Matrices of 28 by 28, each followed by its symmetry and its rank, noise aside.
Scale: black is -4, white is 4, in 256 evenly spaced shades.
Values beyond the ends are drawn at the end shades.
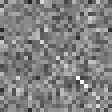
symmetric, rank eight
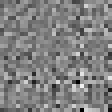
no symmetry, rank four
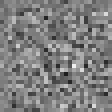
antisymmetric, rank eight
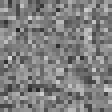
antisymmetric, rank six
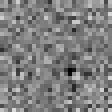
symmetric, rank four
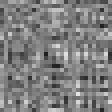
antisymmetric, rank four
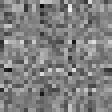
antisymmetric, rank four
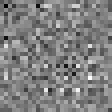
symmetric, rank six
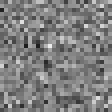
no symmetry, rank eight
